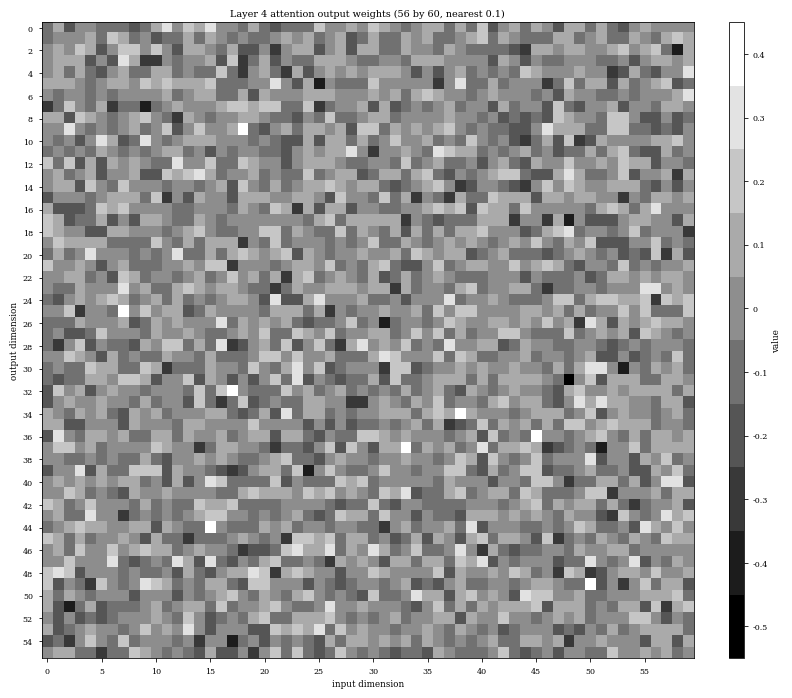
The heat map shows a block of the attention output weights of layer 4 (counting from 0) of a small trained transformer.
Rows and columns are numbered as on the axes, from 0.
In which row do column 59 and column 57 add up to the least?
20
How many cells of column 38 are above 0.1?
10
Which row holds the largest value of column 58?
40
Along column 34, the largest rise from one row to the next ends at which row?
50
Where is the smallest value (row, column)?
31, 48
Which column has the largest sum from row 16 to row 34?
36
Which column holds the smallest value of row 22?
22
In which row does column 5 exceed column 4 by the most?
49
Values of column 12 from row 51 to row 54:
0 -0.1 0 -0.1
